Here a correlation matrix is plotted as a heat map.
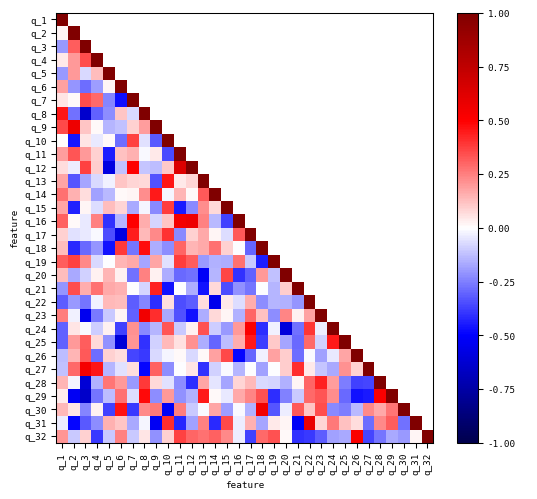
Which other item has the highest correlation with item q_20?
q_15
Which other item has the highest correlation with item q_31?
q_22
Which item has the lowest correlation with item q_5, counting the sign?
q_12
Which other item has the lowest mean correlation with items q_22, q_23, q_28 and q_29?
q_3
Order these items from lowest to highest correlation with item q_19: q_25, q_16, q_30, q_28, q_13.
q_30, q_13, q_28, q_25, q_16
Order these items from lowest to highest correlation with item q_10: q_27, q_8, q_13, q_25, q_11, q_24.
q_11, q_27, q_8, q_25, q_24, q_13
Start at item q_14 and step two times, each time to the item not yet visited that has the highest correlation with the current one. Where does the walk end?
q_2
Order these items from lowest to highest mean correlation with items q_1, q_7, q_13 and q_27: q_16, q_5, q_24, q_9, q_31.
q_5, q_31, q_24, q_9, q_16
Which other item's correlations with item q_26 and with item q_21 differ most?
q_32
